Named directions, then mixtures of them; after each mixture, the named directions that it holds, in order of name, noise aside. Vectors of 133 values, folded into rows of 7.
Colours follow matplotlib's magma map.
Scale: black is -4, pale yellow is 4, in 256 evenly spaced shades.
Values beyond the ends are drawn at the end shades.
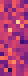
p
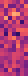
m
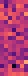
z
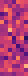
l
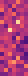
l, p.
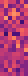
m.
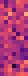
l, z.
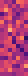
l.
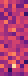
p, z.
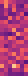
z.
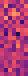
m.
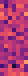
z.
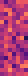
l, z.
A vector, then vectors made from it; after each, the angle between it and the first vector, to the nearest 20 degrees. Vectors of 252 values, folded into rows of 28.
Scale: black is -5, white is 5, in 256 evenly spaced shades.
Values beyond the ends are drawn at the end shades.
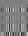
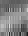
120 degrees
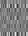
80 degrees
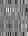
60 degrees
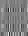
160 degrees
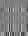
20 degrees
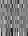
100 degrees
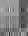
120 degrees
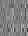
80 degrees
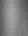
80 degrees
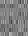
80 degrees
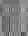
40 degrees
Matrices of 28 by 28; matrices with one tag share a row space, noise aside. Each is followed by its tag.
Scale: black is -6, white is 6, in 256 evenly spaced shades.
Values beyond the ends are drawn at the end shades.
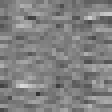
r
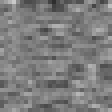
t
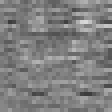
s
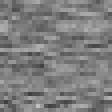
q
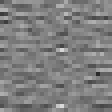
r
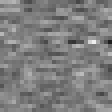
t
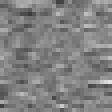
r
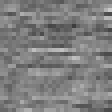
s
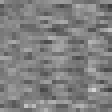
t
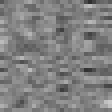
r
